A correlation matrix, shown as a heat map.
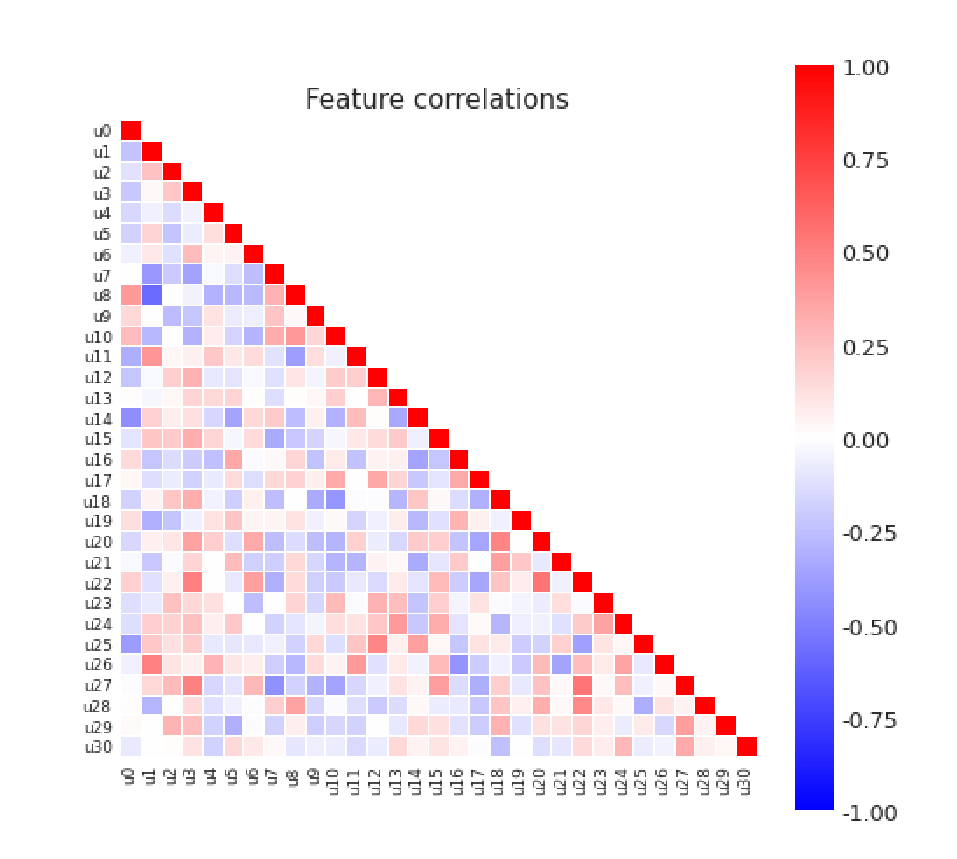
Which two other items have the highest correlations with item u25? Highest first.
u12, u14
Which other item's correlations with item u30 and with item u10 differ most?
u27
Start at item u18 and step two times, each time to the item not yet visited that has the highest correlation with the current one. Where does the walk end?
u22
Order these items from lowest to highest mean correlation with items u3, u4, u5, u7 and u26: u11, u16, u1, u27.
u16, u27, u1, u11
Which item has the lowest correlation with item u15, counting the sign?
u7
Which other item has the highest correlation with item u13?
u24
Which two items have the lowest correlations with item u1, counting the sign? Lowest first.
u8, u7
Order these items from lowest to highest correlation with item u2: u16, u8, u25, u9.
u9, u16, u8, u25
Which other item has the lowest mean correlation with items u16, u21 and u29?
u26
